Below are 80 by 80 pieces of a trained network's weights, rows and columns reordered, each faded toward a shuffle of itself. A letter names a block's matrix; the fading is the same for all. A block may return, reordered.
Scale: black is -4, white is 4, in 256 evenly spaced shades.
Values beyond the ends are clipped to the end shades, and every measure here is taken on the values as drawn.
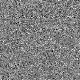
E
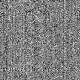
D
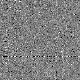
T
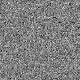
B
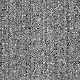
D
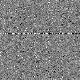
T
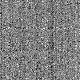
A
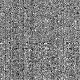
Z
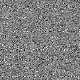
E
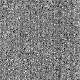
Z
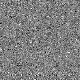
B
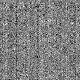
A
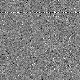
T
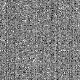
Z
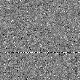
T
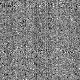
A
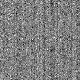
D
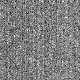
Z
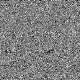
B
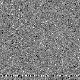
T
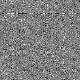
T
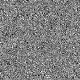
E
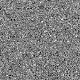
B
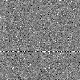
T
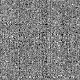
A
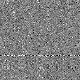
T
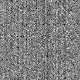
D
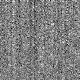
D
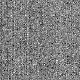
D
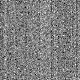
D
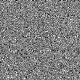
E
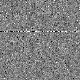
T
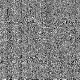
A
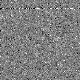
T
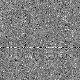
T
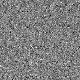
B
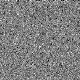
E
